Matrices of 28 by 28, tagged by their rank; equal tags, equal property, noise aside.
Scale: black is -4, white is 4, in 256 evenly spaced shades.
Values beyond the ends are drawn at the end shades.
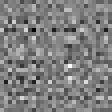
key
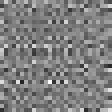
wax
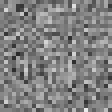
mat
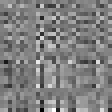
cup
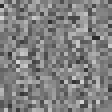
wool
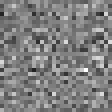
key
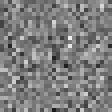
wool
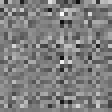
wax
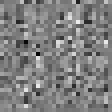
key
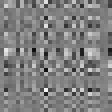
cup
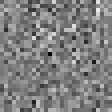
wool
